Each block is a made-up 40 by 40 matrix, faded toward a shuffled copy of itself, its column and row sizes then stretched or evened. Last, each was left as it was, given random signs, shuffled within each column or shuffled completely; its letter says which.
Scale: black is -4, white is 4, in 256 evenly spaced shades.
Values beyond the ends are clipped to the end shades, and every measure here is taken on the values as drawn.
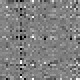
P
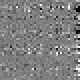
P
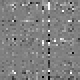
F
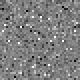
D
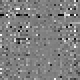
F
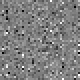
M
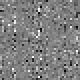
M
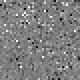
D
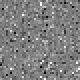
M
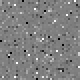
D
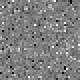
D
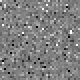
D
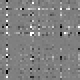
F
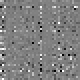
F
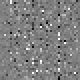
M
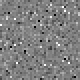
D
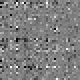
F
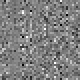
M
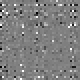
P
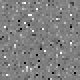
D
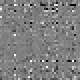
F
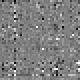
F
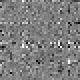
F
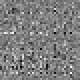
F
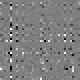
P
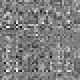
P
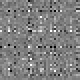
P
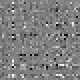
F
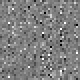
M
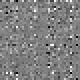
F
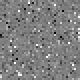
D
